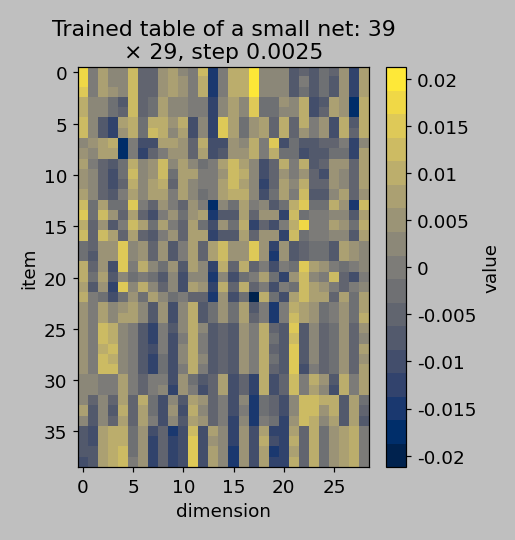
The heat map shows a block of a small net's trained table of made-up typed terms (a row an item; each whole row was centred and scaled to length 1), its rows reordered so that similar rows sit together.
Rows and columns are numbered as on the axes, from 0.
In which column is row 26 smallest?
7
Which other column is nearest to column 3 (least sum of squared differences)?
2
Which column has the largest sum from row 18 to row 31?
21
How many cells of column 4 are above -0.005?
32
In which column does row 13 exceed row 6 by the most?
25
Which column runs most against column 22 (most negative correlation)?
3
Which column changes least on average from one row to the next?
1
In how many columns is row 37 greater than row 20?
11
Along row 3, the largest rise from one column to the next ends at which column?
28
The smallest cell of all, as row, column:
22, 17
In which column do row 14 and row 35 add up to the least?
20
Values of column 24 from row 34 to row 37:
0.0025 -0.0025 -0.0025 -0.0025
